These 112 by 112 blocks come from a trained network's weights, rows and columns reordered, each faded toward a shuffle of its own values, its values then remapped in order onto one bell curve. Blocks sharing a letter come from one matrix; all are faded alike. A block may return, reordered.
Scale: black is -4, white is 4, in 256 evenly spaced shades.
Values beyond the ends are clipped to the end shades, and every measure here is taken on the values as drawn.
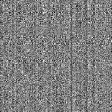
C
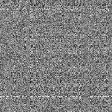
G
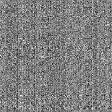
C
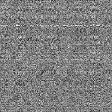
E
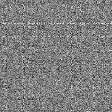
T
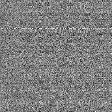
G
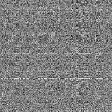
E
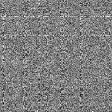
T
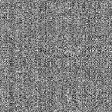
C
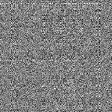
T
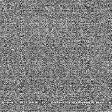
E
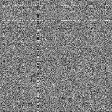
T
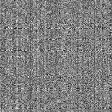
C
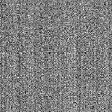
C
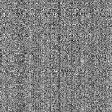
C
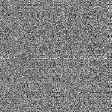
T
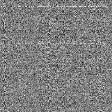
T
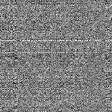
G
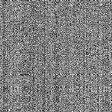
C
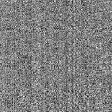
C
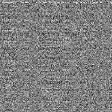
G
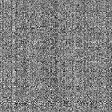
C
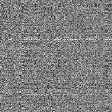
E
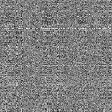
E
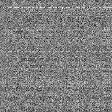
G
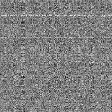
E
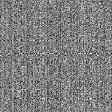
C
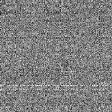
T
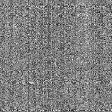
C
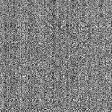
C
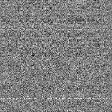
E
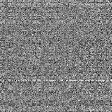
G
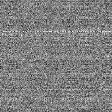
G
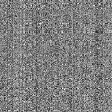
C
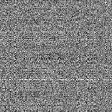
E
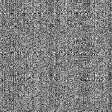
C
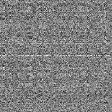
E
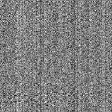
C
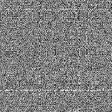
T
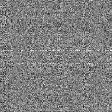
T
